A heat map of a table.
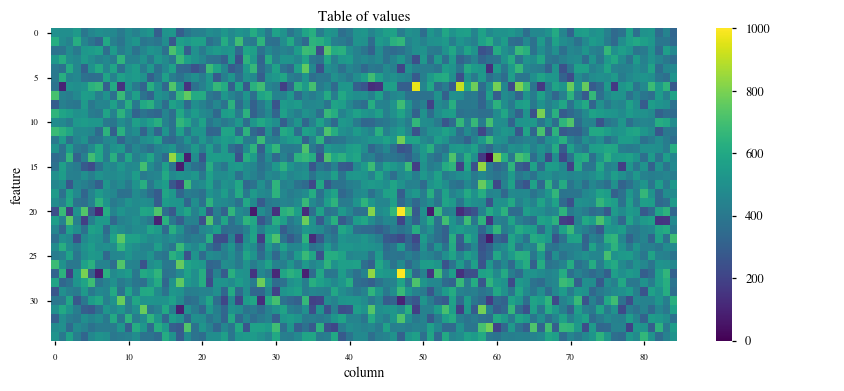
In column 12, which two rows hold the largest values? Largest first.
31, 15
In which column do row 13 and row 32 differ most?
47
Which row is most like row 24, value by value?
3
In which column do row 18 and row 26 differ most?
17
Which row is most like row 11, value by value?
9
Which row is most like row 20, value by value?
27
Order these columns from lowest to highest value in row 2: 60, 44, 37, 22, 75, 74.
74, 44, 22, 60, 75, 37
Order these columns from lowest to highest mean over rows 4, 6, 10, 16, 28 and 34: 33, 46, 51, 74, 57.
74, 46, 51, 33, 57
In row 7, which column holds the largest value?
18
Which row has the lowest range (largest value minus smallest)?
16
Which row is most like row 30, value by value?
23
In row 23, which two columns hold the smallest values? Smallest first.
59, 35
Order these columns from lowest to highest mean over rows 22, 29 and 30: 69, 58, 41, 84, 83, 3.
58, 3, 41, 84, 69, 83
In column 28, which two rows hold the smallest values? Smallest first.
30, 23
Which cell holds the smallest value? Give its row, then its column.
14, 59
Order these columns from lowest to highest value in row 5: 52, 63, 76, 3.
63, 3, 76, 52
